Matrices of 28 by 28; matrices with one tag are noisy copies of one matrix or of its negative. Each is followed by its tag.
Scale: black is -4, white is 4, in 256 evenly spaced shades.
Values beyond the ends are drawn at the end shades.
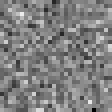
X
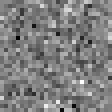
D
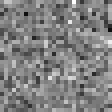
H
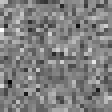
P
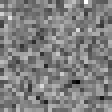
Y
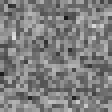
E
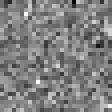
H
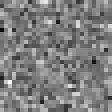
P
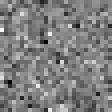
P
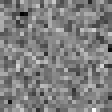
X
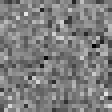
H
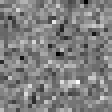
Y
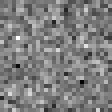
D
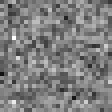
E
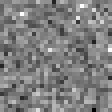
X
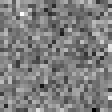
X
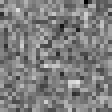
Y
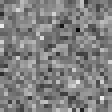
Y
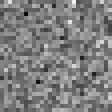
H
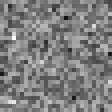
E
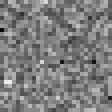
P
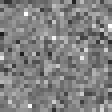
H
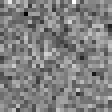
H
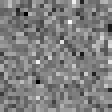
H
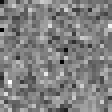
P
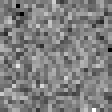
X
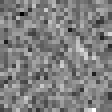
X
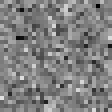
D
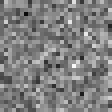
H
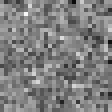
H
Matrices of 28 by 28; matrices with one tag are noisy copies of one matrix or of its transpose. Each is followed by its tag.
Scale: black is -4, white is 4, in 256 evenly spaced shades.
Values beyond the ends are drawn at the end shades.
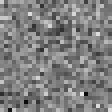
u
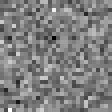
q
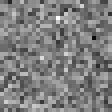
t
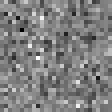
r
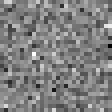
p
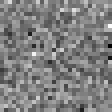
p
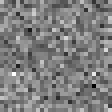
u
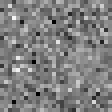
t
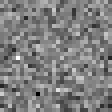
t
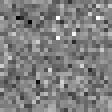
r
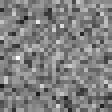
t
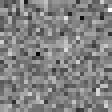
q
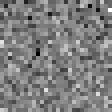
q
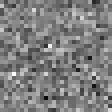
u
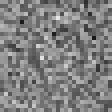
t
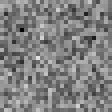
r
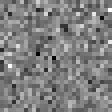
q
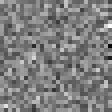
p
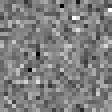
q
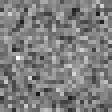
t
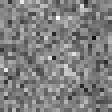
t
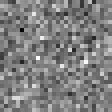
r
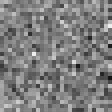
p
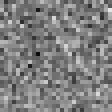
q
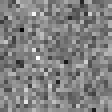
r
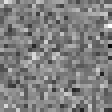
p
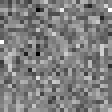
q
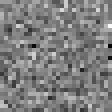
p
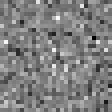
t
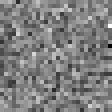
p
